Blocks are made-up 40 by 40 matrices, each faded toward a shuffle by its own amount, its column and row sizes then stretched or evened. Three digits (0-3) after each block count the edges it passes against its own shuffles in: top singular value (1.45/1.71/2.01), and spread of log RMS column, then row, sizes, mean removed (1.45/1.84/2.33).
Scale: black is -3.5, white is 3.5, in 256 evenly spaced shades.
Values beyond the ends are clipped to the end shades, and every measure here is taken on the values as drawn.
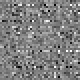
0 1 3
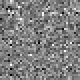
0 1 1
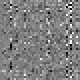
2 3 0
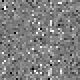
0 1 0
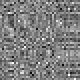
3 0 0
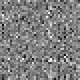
2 2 1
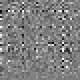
3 2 3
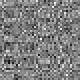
3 1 1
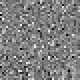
1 2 0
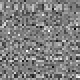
3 0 2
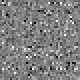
1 1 1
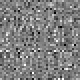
3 1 2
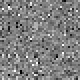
1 1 0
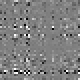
3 3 3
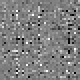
1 2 2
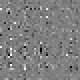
1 2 1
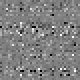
0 1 3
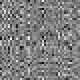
3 3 0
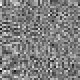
3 1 1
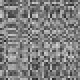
3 3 1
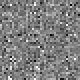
2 1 1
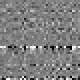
3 1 3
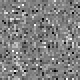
1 1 0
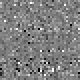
0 1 2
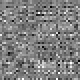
3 0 3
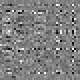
3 2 3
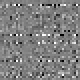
3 2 3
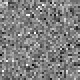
0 0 0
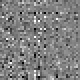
0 3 2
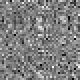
2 1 0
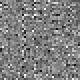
2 2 0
